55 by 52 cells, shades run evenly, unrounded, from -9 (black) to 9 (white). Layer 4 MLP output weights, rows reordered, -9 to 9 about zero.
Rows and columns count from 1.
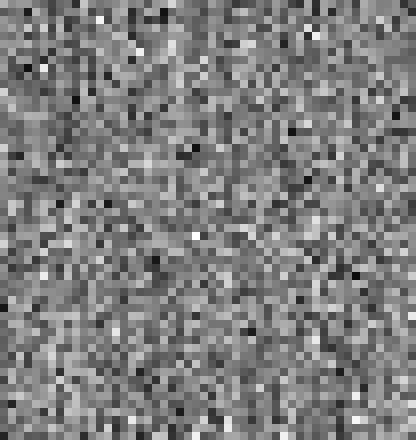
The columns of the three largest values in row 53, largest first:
45, 17, 29
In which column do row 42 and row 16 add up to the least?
32
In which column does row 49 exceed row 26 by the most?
14
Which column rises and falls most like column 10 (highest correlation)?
7
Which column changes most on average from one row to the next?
42
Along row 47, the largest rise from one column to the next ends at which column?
9
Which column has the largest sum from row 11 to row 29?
22
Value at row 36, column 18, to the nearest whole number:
4
